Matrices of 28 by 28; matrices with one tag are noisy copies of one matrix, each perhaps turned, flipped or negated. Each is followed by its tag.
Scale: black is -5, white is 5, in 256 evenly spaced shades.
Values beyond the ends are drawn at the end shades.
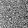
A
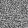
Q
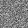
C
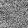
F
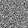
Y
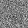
C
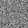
C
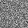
Y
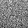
A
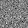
C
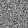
C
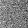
A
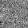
F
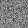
Q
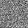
Q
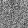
F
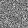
C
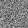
C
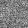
F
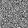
Y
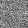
F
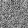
F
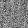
F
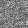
F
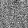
F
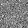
C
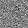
C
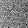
A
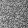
A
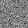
Y
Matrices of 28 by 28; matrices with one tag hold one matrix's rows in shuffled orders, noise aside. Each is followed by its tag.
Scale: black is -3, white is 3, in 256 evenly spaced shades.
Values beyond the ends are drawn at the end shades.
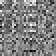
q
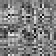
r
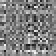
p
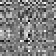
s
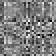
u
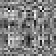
r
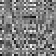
q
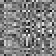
u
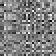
u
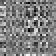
p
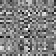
s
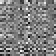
s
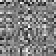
s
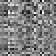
r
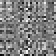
s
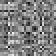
r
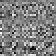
q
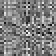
u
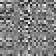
s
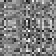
u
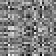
r
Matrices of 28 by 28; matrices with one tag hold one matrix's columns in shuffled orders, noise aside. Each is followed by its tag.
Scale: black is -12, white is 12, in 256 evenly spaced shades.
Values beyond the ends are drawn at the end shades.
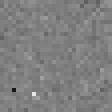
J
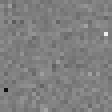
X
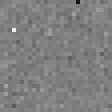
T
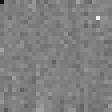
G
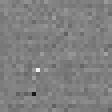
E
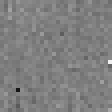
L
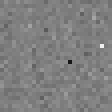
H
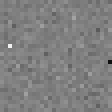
H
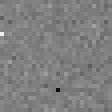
X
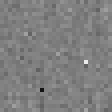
L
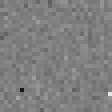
J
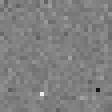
J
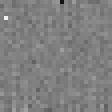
G
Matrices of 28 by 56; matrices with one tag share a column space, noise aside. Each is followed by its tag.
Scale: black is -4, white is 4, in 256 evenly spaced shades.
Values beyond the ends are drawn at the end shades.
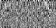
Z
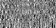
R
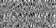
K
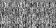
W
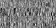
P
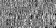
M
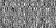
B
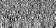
R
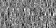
P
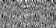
K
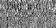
Z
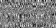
K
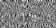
K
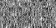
B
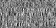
P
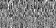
Z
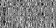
B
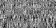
R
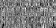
B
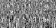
R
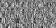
W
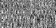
R
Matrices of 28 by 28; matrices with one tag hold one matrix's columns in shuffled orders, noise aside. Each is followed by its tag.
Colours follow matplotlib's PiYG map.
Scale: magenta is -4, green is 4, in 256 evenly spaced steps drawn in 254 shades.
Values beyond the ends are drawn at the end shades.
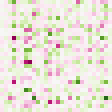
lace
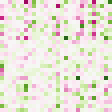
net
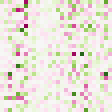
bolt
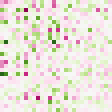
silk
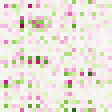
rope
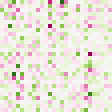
bolt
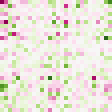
net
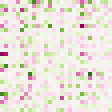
bolt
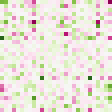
net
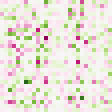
lace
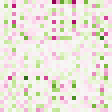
net
